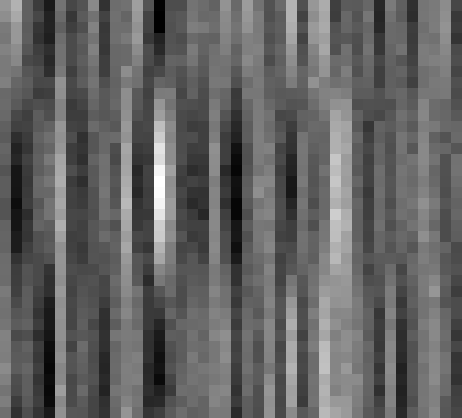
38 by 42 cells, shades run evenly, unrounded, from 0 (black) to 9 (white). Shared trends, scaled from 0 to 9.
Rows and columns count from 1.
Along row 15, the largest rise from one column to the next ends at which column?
15
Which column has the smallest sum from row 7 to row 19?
22
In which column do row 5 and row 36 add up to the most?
30
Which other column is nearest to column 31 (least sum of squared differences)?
32
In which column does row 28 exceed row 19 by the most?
27
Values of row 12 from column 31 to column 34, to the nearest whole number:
6 6 3 2
